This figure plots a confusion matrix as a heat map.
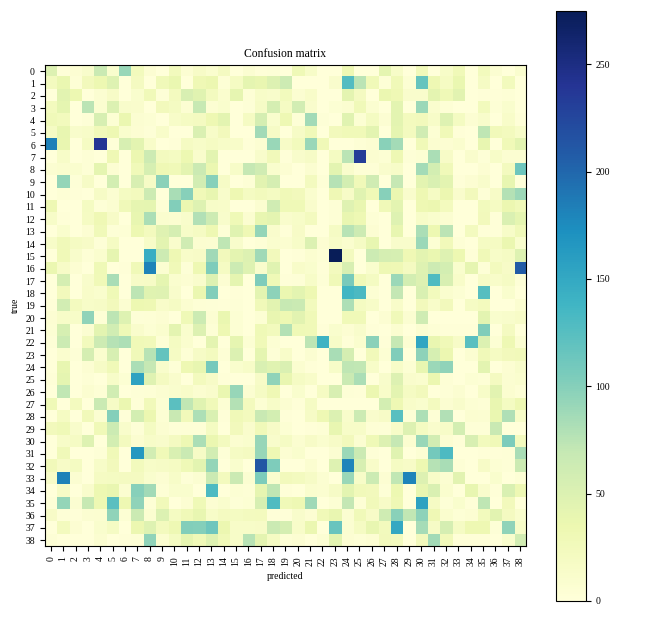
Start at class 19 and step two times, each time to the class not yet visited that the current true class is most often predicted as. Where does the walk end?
13
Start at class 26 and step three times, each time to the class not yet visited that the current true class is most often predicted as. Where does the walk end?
9
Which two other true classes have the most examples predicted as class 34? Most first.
22, 30
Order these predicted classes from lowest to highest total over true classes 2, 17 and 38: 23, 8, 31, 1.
23, 1, 8, 31
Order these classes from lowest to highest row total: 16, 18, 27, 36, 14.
14, 27, 36, 18, 16
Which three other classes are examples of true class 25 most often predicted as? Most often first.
7, 18, 24
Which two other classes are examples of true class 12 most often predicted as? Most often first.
8, 13
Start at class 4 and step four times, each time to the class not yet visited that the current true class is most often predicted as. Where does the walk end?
37
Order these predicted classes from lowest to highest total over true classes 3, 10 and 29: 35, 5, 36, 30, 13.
35, 13, 36, 5, 30
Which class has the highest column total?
30
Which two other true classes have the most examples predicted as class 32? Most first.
31, 24
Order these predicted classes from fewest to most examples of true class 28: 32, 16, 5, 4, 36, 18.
4, 16, 36, 18, 32, 5
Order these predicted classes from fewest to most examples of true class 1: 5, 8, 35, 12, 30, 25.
8, 35, 12, 5, 25, 30
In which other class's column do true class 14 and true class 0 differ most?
6
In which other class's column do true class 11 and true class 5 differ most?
10
